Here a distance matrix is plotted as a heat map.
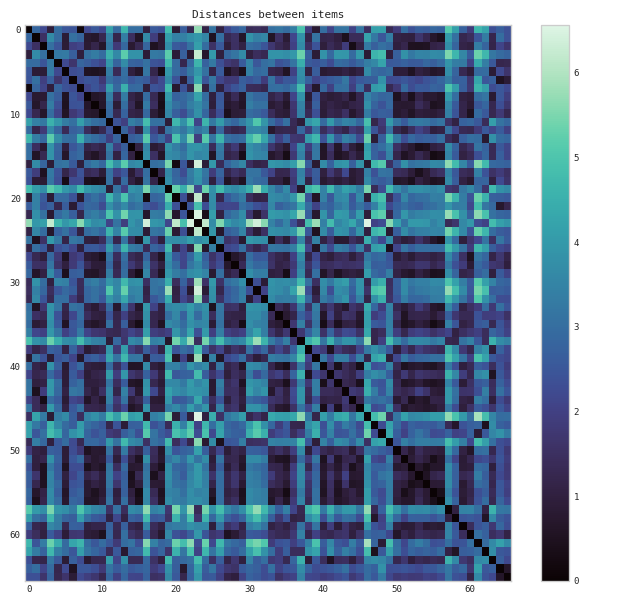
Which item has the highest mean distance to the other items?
23
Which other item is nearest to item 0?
7
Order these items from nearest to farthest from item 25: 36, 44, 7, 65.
44, 36, 65, 7
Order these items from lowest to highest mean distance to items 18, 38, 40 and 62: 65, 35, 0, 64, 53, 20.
35, 53, 65, 64, 0, 20
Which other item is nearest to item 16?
20
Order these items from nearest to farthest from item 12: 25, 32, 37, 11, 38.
25, 38, 11, 37, 32
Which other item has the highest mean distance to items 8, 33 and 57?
46
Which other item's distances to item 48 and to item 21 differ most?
61
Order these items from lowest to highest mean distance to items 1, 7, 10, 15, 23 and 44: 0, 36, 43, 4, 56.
56, 43, 36, 0, 4
